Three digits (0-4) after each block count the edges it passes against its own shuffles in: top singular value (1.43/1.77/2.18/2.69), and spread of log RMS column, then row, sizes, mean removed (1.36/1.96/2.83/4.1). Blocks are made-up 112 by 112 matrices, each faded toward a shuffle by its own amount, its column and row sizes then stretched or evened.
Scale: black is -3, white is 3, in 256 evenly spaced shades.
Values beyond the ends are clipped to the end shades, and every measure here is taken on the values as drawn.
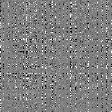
1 4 3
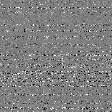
0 0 4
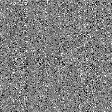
1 2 1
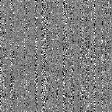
1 4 1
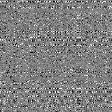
4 1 3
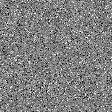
0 0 1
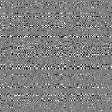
4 2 4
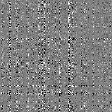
1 4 3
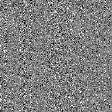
1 3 0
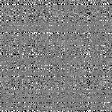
1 3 4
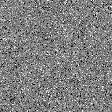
1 0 0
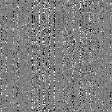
3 4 1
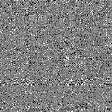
3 1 2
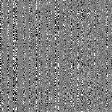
1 4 1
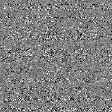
2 2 3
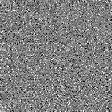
3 0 1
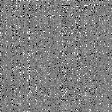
1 3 2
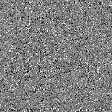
2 1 1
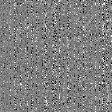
0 4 2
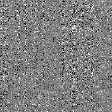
2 3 2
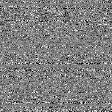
0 0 4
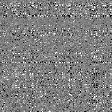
3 2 3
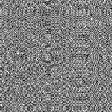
4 1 0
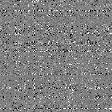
3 2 3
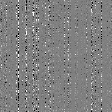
3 4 0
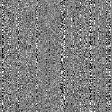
3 4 0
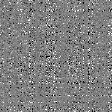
0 3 3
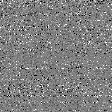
0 1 3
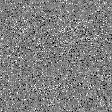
1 0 2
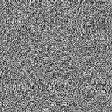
3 0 1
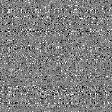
2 1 3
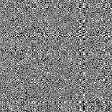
4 3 3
